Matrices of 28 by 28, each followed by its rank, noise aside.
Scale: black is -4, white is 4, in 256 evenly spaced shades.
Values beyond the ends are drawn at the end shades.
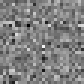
six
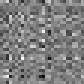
three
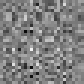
three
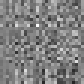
four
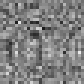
three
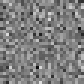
five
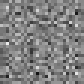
four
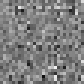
six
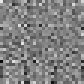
five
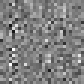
five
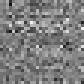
five
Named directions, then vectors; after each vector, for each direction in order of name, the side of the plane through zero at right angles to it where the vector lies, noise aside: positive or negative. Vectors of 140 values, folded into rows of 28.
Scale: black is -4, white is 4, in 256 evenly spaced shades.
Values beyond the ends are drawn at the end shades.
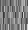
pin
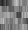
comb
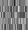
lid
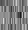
positive, positive, negative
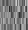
positive, positive, negative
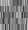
negative, positive, positive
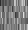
positive, negative, positive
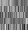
negative, negative, negative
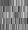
positive, negative, positive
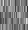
negative, negative, negative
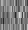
negative, negative, positive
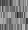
positive, positive, positive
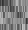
positive, positive, positive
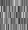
positive, negative, negative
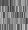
positive, positive, positive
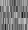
negative, positive, positive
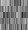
negative, positive, positive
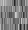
negative, positive, negative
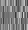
negative, negative, positive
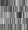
positive, positive, negative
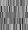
negative, negative, negative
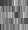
positive, negative, positive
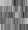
negative, positive, negative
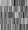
negative, positive, negative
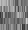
negative, negative, negative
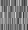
positive, positive, negative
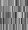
negative, negative, positive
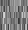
positive, negative, negative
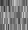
positive, negative, negative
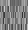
negative, positive, positive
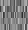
negative, positive, positive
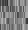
positive, positive, positive
